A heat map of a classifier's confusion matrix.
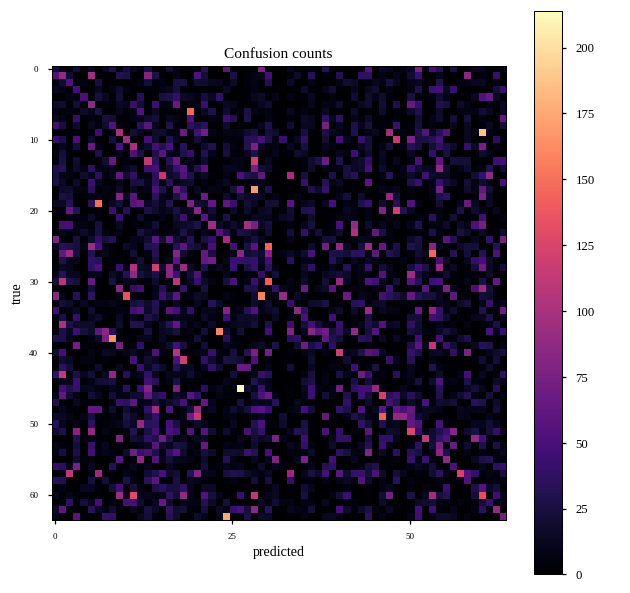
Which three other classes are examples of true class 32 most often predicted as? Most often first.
29, 10, 0
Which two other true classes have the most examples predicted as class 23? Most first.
37, 4
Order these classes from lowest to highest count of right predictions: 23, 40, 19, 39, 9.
39, 23, 19, 9, 40
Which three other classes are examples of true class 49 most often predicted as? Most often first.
46, 20, 48
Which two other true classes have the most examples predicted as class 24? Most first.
63, 34
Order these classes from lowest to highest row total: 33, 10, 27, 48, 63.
33, 63, 27, 10, 48
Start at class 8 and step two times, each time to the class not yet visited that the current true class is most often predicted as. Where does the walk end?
7
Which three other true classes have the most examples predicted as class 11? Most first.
60, 28, 29
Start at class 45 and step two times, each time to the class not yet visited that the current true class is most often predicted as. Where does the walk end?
53
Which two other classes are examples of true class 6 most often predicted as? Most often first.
19, 12
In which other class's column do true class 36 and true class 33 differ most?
1
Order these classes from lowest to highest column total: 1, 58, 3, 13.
58, 3, 13, 1
